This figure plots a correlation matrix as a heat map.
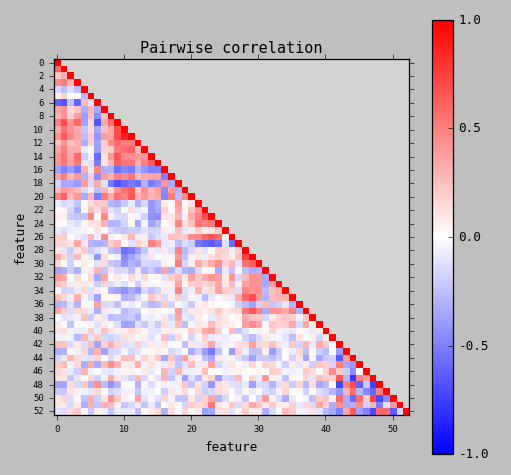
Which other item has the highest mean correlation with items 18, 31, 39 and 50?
47
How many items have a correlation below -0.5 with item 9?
3
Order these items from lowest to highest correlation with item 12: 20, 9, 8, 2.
2, 20, 8, 9
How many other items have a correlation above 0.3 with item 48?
5
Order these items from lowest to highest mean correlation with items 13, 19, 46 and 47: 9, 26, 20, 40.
26, 40, 20, 9
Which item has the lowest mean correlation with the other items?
6
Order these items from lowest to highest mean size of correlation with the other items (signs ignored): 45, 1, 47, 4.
4, 45, 47, 1
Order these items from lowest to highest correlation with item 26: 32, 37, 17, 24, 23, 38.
38, 37, 17, 32, 24, 23
